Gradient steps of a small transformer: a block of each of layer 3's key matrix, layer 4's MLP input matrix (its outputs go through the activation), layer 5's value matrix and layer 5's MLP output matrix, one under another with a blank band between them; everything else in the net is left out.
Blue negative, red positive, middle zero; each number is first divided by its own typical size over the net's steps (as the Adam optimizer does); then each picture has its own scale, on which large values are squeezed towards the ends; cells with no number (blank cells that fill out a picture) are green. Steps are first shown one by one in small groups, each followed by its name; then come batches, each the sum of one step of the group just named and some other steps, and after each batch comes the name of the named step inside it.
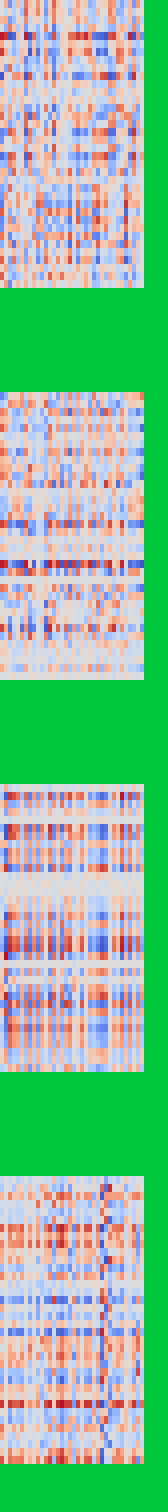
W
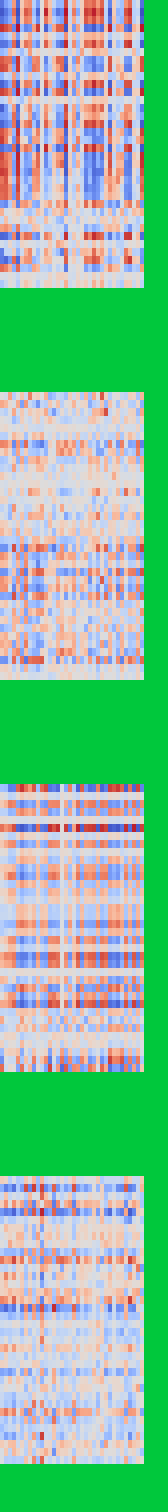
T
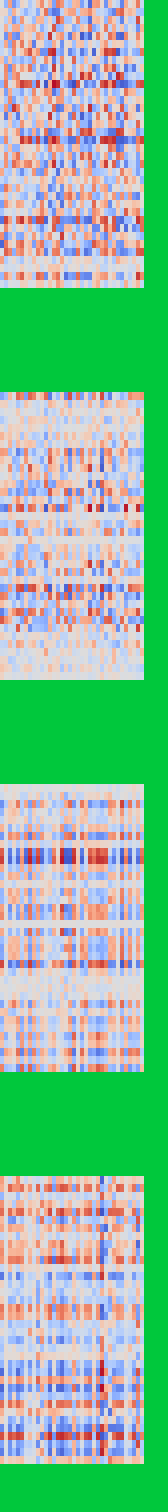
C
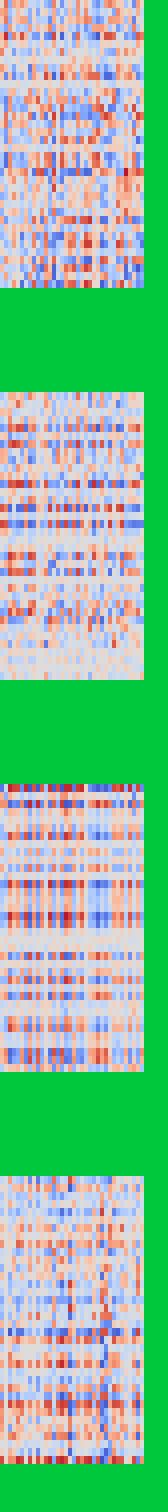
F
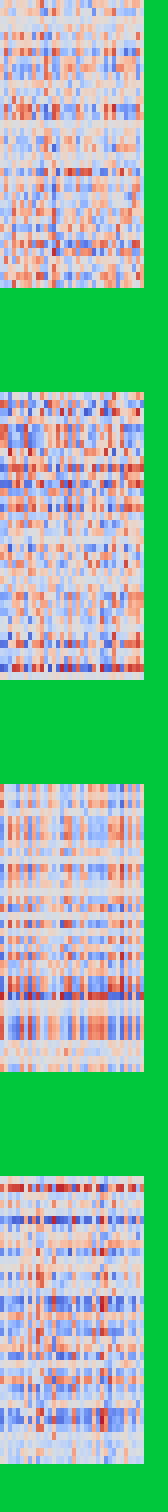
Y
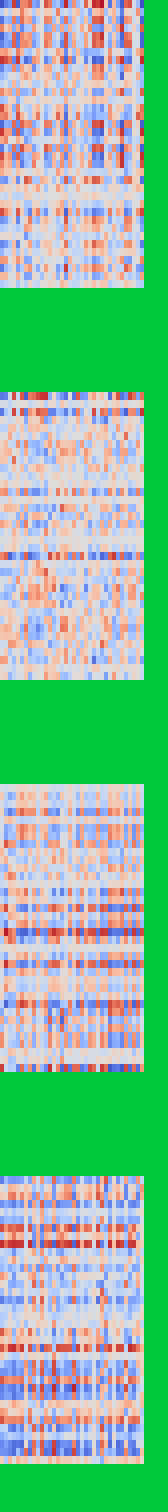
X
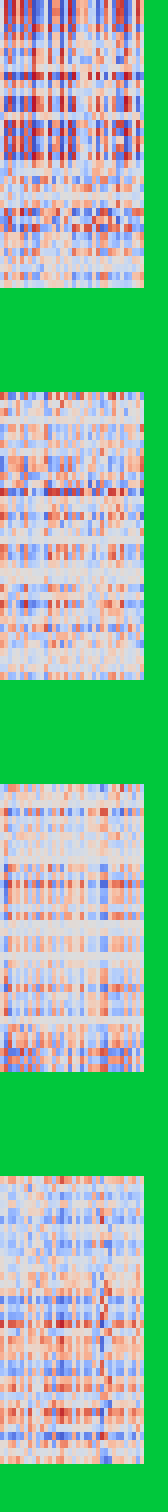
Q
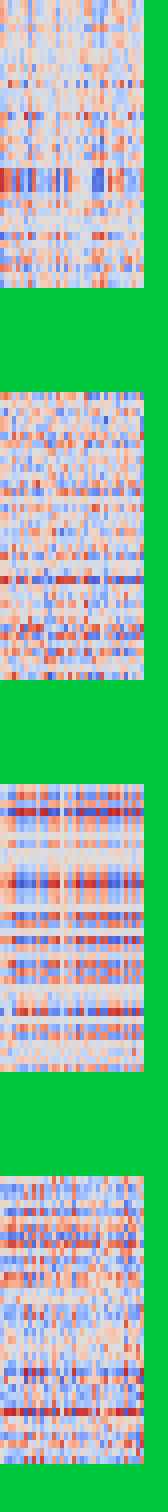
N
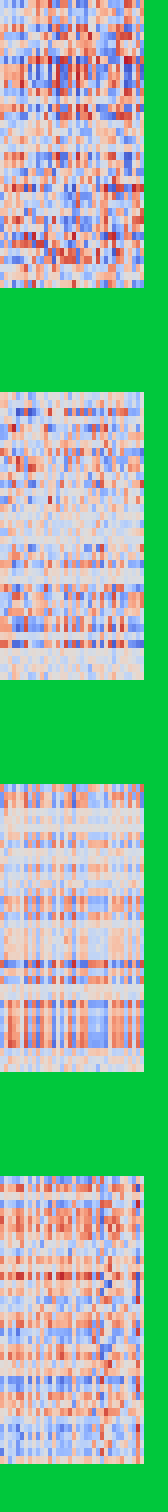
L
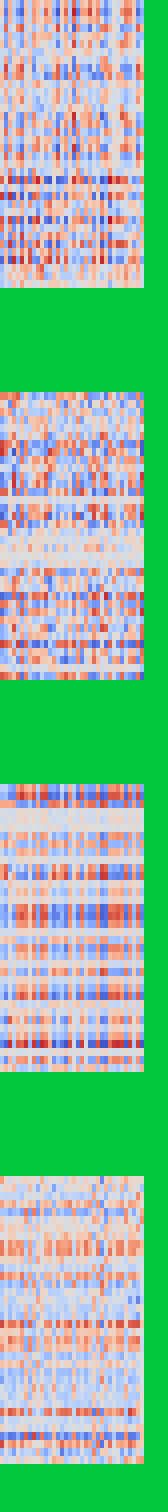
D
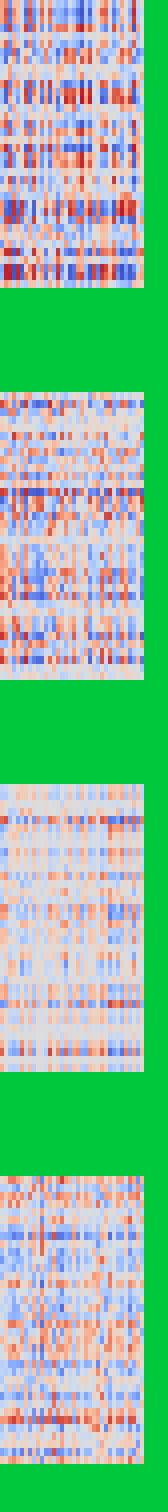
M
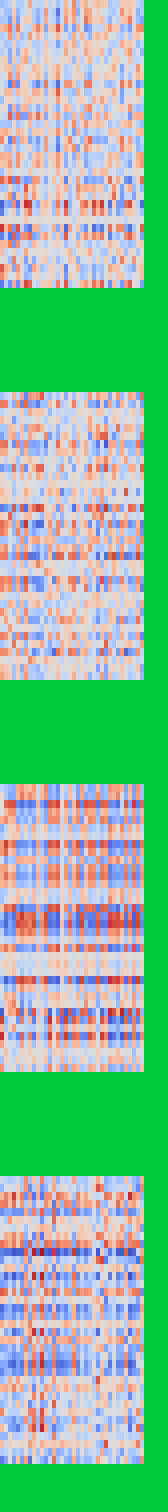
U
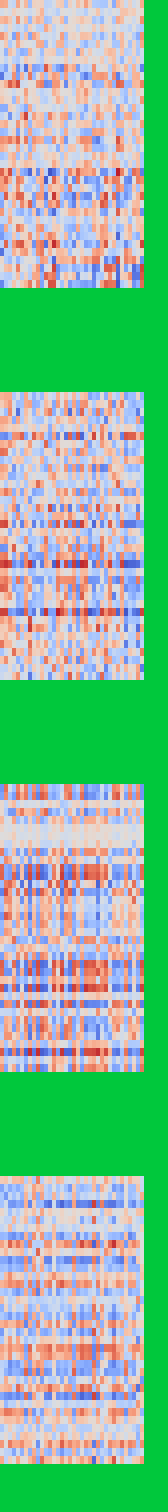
N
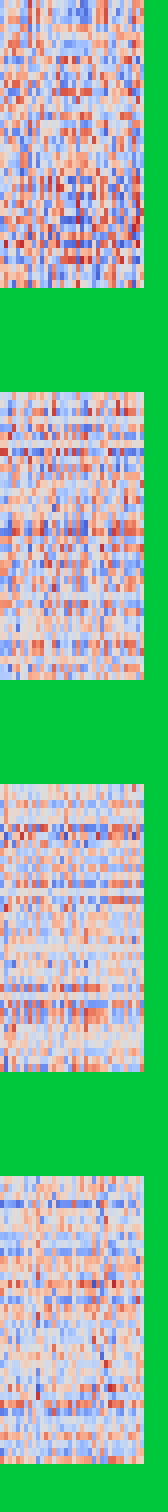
L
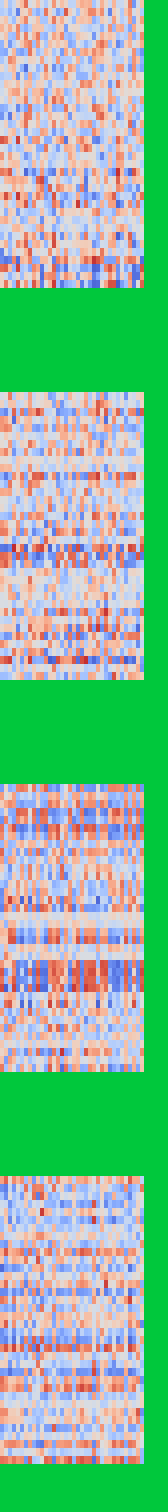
T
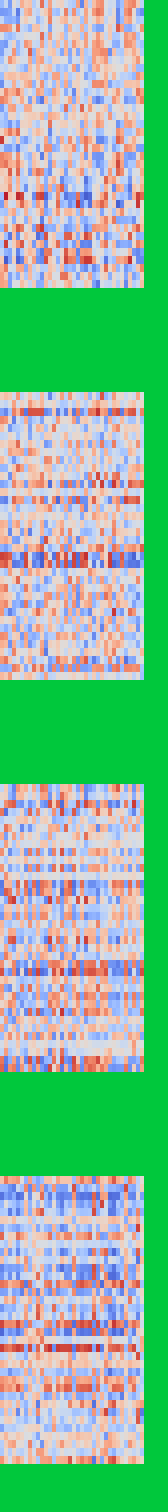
T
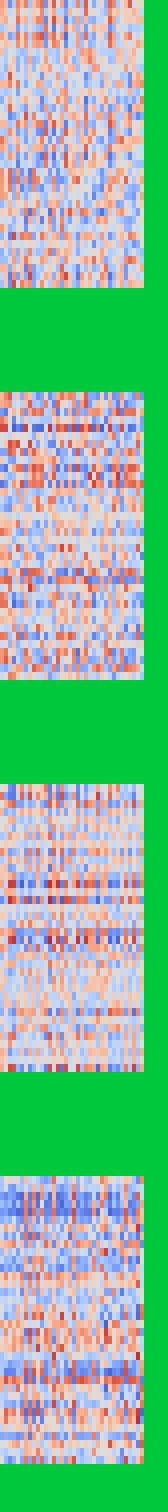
N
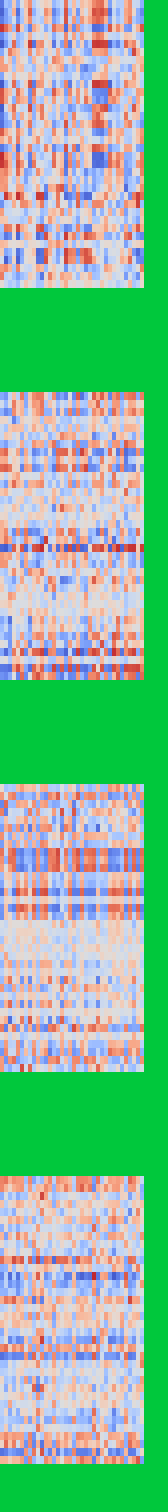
T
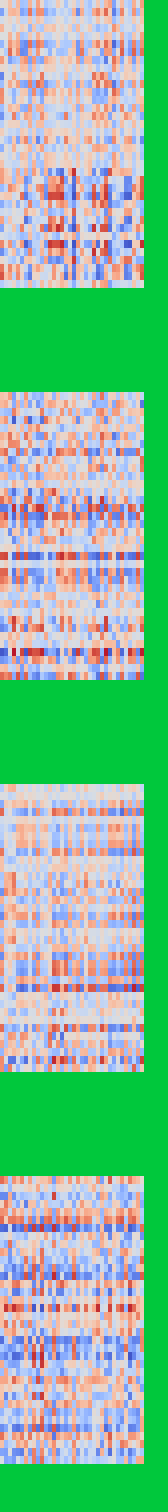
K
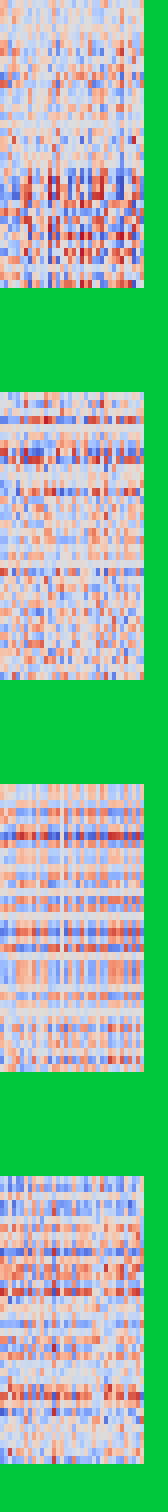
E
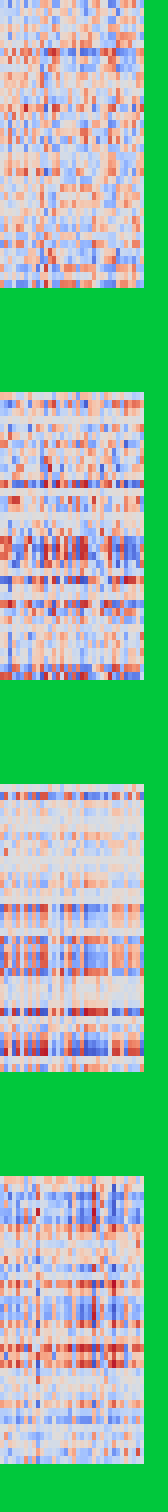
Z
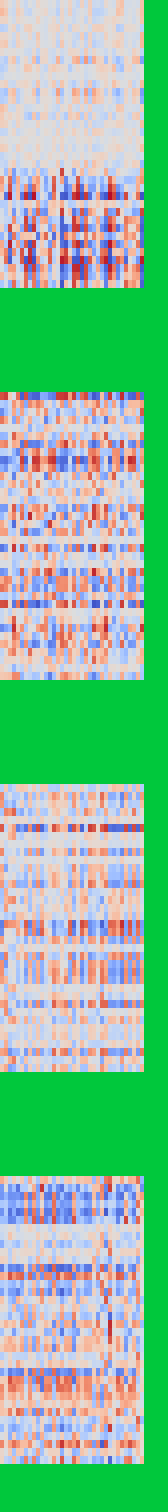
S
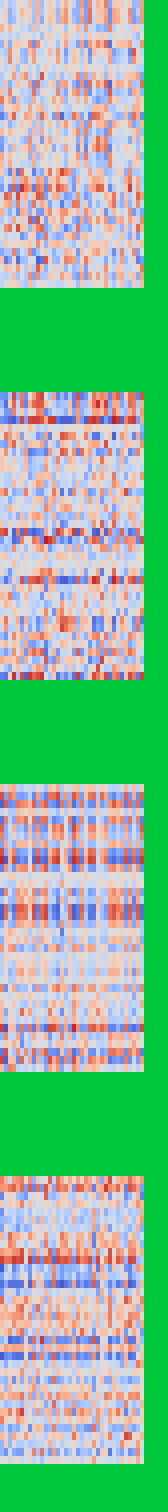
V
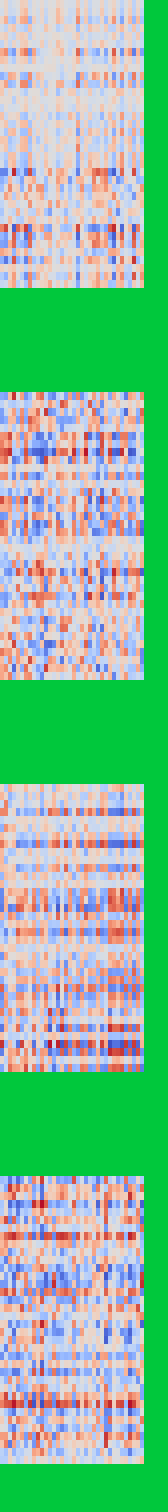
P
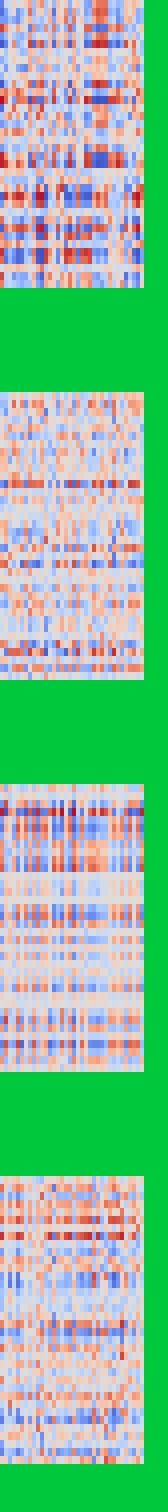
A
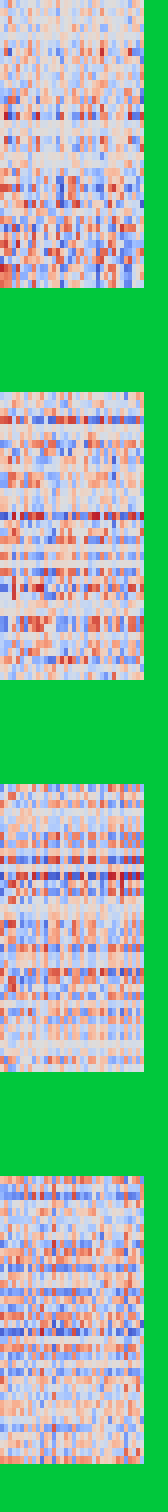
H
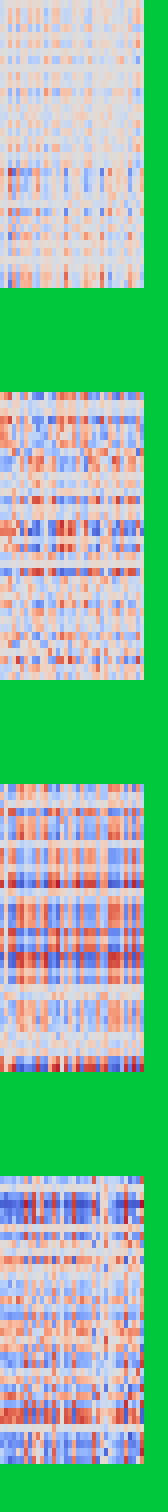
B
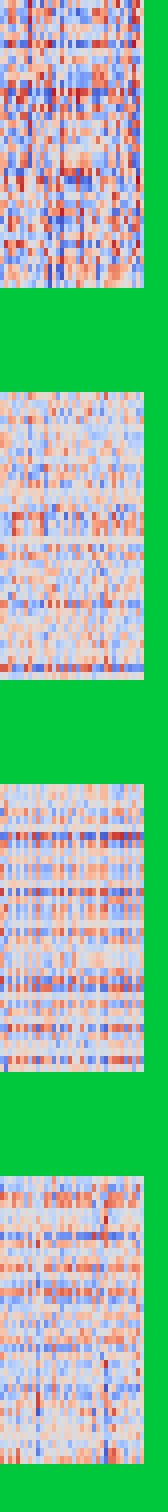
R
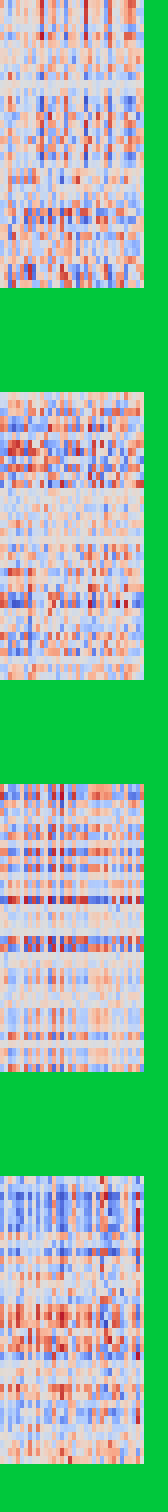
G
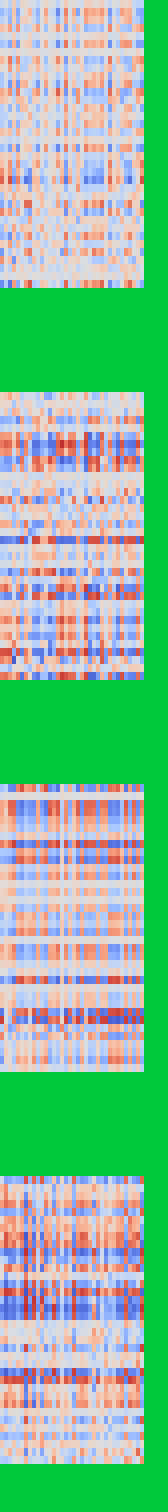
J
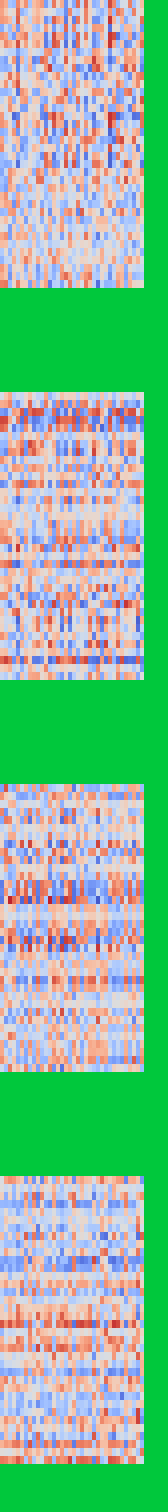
G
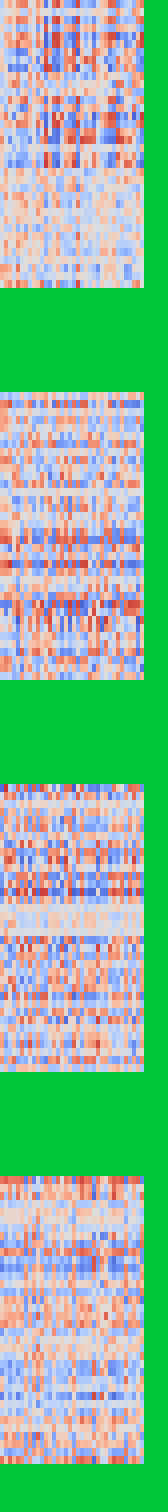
H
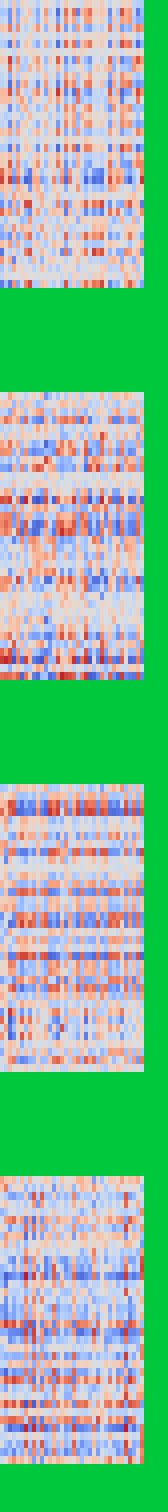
J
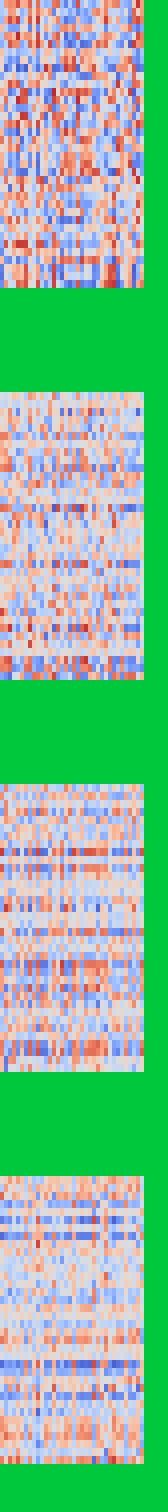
R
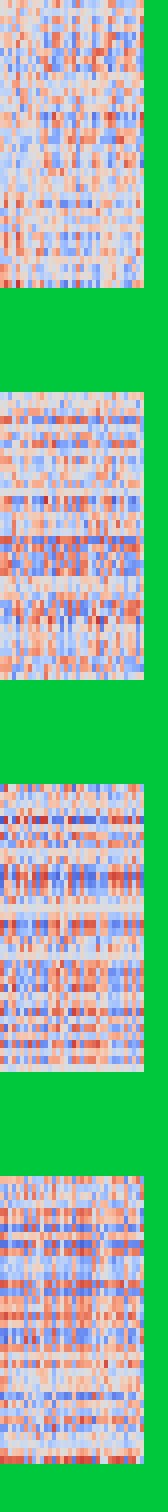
H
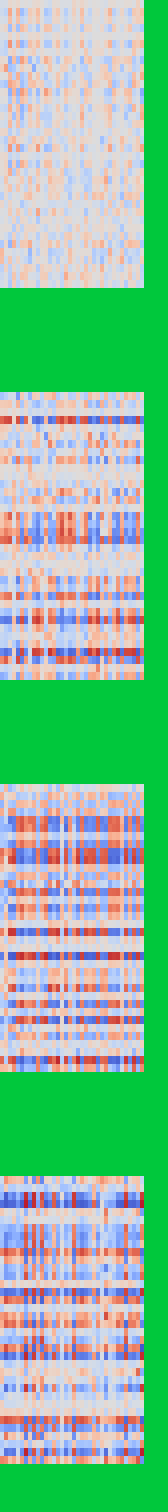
B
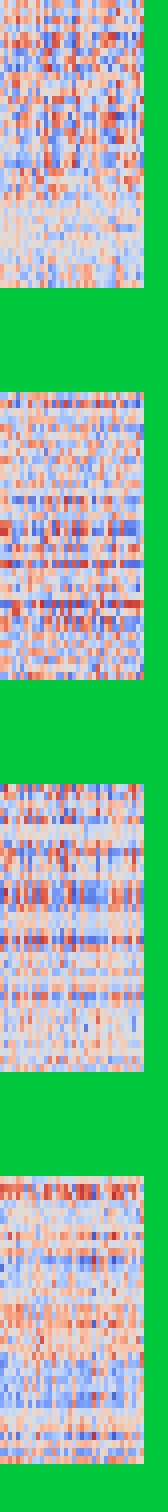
V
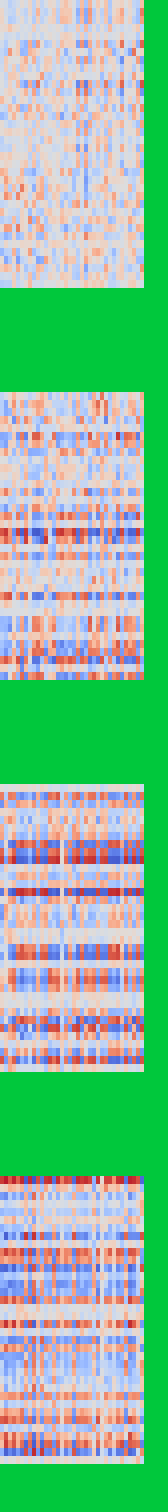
V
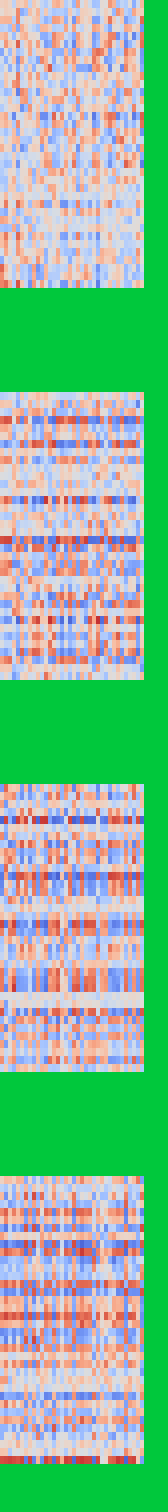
H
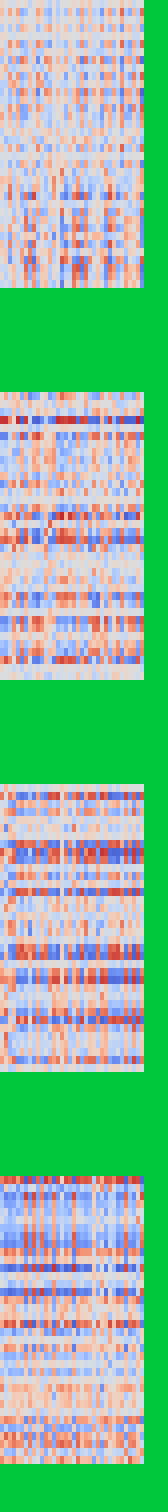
S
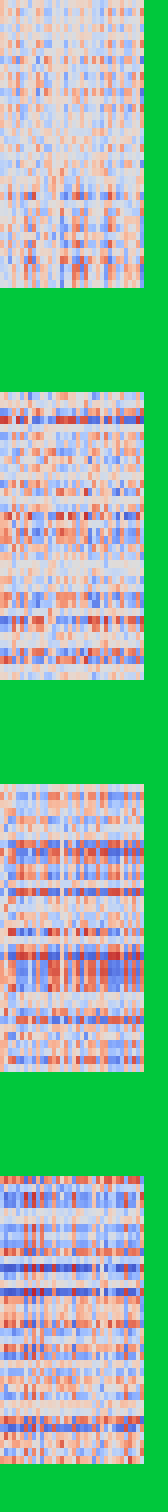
S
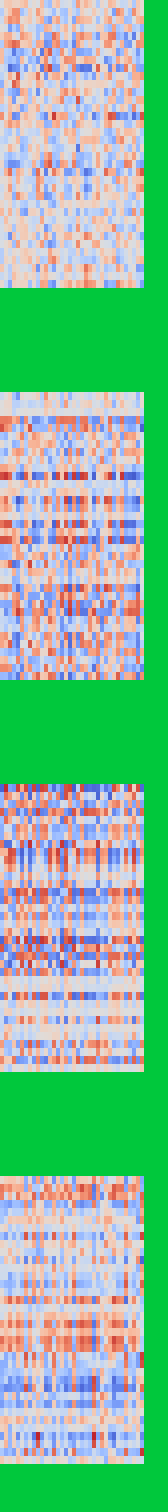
B
